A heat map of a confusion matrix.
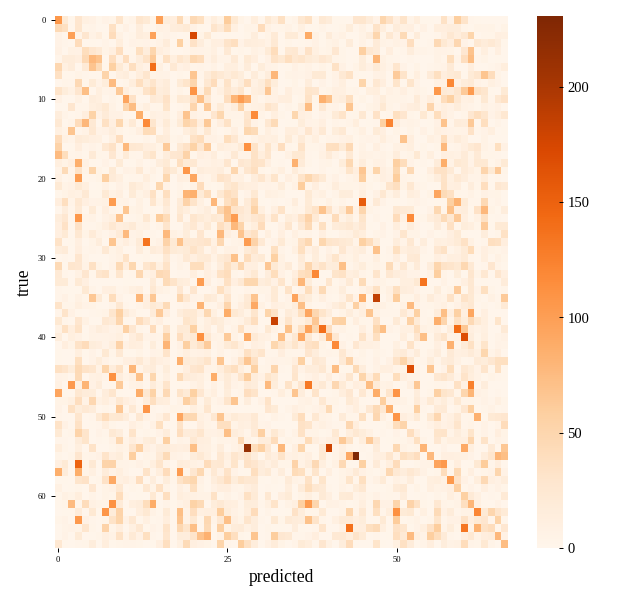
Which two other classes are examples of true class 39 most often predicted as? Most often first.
59, 37
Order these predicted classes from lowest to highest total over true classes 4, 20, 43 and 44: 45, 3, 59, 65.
59, 65, 45, 3
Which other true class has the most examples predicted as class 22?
65
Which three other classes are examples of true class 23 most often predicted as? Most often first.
45, 8, 59
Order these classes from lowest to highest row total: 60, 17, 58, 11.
60, 17, 11, 58
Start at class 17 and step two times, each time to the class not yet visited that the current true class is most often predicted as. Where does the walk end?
15
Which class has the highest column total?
20
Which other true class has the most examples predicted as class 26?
25
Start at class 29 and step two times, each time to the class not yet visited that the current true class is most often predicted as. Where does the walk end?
50
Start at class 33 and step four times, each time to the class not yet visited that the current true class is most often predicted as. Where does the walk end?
49
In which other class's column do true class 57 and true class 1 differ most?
18
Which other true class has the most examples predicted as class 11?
44
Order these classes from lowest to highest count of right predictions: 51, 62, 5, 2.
51, 5, 2, 62
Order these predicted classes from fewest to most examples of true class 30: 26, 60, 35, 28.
35, 60, 28, 26
